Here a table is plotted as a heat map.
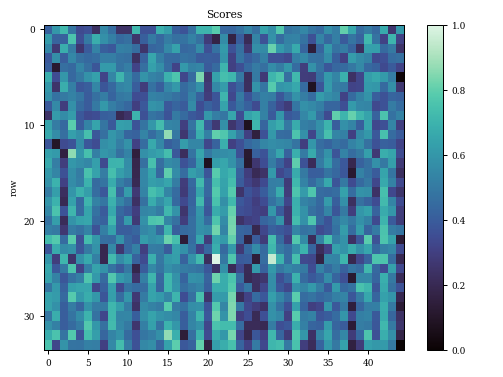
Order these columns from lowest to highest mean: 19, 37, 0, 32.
32, 37, 0, 19
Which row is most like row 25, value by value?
1
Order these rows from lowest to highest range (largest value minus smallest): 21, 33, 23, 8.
8, 23, 21, 33
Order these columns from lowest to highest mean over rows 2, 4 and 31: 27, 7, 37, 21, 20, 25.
25, 20, 27, 37, 7, 21
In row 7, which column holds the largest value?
22
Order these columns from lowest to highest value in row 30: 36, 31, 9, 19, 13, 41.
41, 36, 9, 13, 19, 31
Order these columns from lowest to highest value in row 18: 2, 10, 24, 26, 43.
2, 26, 24, 10, 43
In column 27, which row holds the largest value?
0
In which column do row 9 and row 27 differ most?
26
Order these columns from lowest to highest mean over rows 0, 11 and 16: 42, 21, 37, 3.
3, 37, 42, 21
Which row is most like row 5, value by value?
33
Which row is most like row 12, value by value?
4
